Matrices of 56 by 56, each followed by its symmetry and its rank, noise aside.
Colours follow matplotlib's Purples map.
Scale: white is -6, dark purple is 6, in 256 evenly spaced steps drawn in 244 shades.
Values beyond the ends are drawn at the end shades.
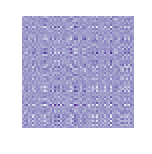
no symmetry, rank two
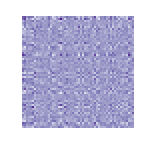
no symmetry, rank three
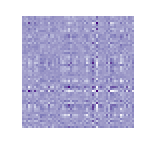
symmetric, rank two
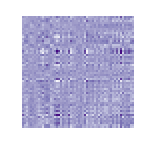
symmetric, rank three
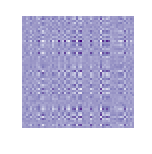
no symmetry, rank one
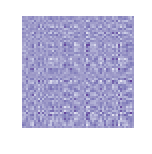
antisymmetric, rank two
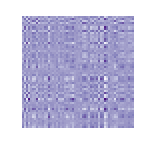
no symmetry, rank two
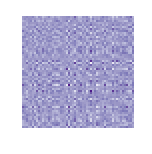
antisymmetric, rank two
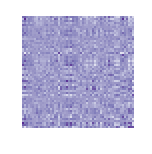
no symmetry, rank three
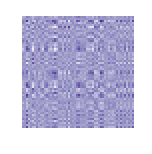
symmetric, rank two
